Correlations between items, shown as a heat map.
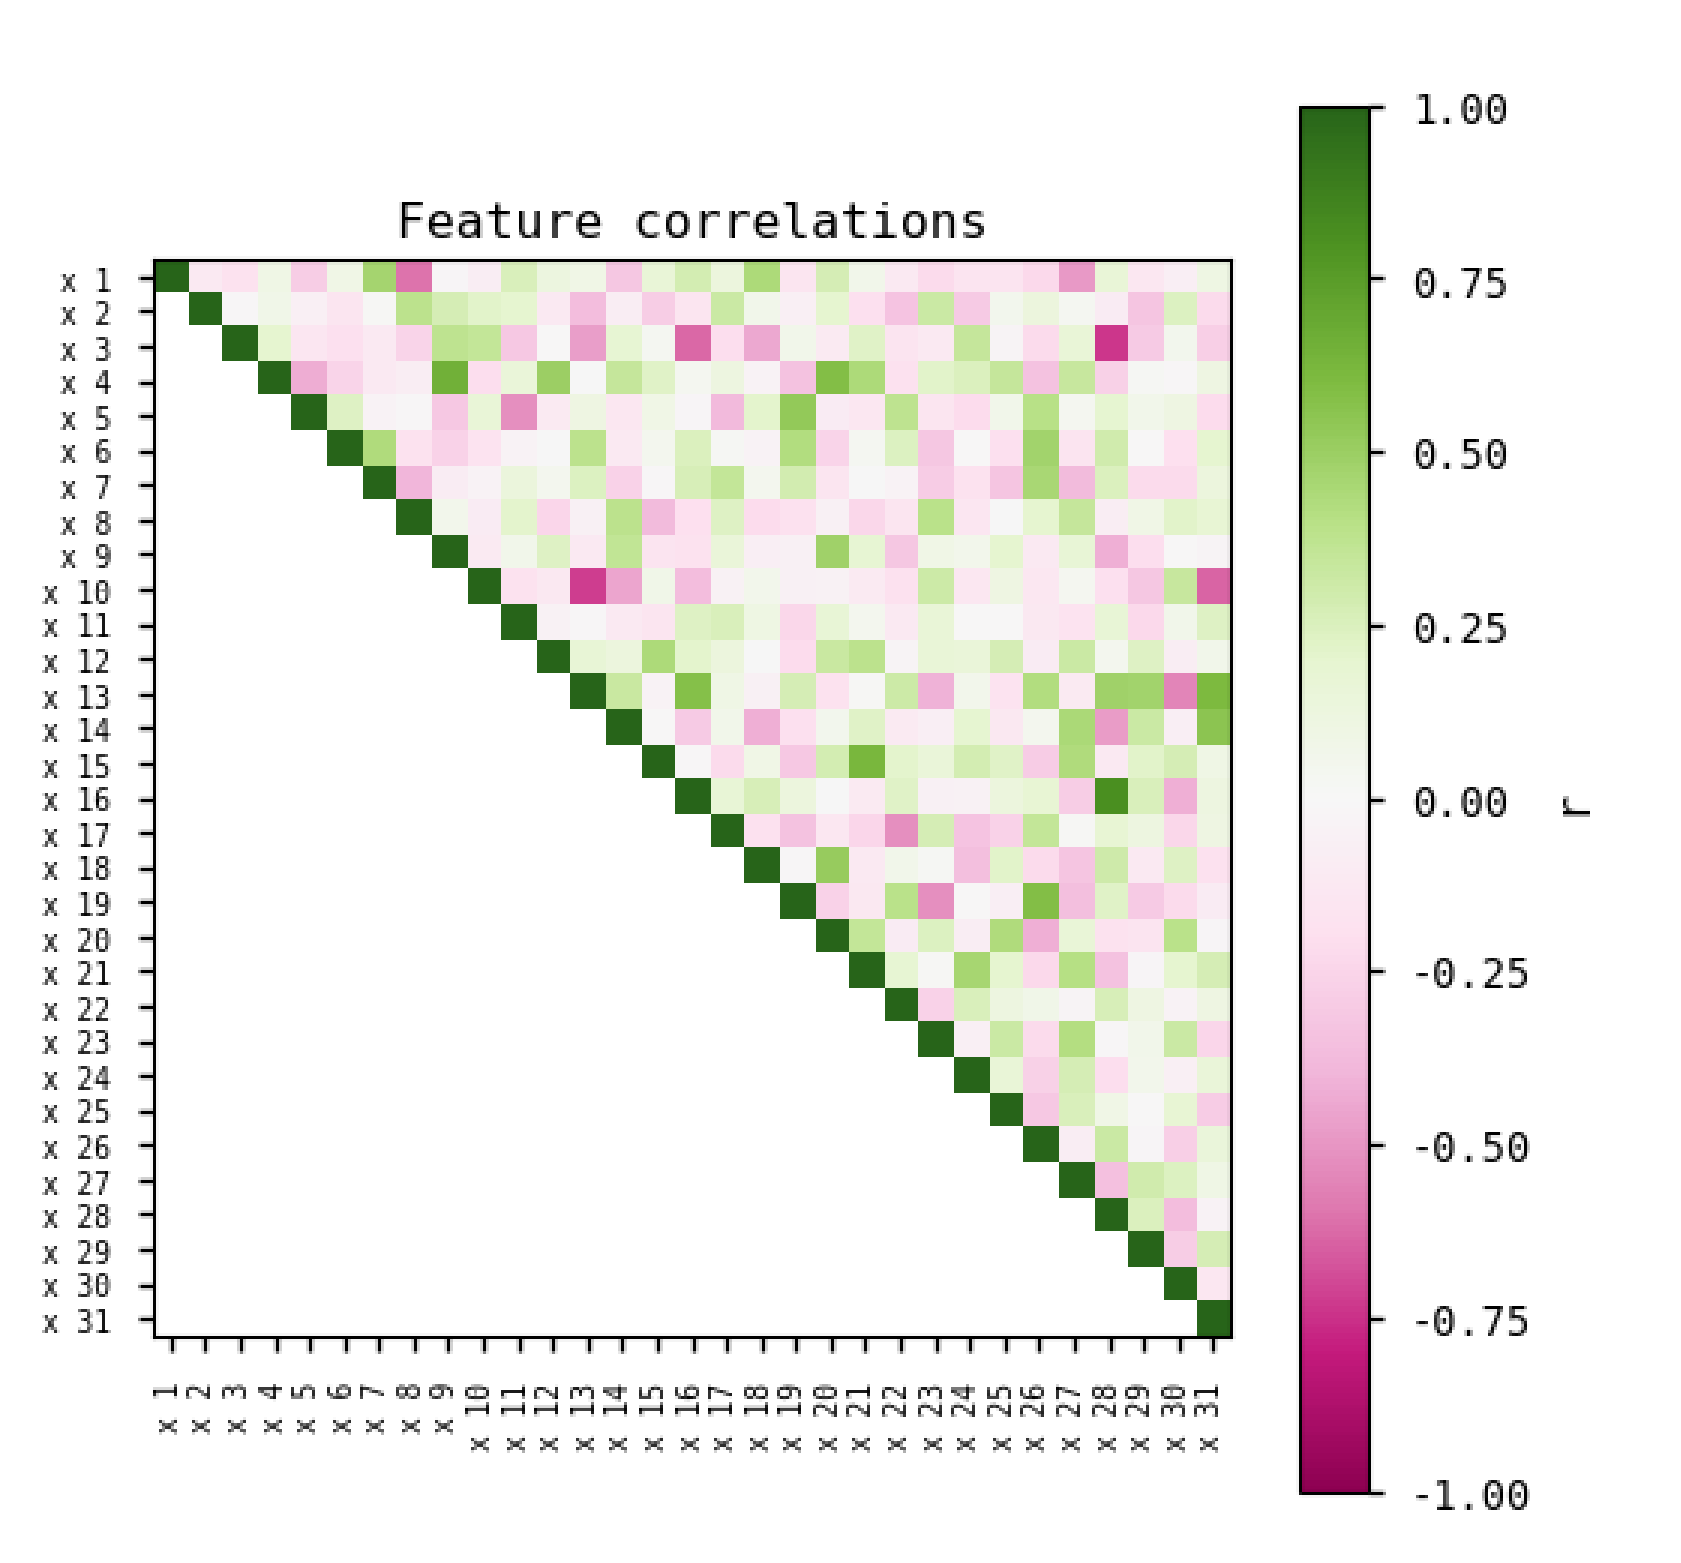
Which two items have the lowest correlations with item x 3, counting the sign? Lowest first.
x 28, x 16
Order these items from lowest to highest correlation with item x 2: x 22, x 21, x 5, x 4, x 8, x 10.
x 22, x 21, x 5, x 4, x 10, x 8
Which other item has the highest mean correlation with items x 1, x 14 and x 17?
x 31
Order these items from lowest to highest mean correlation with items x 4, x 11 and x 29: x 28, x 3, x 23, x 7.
x 3, x 7, x 28, x 23
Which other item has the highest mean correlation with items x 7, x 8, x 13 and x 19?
x 26
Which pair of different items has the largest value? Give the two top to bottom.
x 16, x 28
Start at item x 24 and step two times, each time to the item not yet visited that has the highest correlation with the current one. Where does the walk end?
x 15
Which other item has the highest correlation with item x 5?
x 19
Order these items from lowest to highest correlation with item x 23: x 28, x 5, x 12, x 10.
x 5, x 28, x 12, x 10
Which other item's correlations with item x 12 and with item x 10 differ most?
x 13
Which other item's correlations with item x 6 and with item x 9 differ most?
x 4
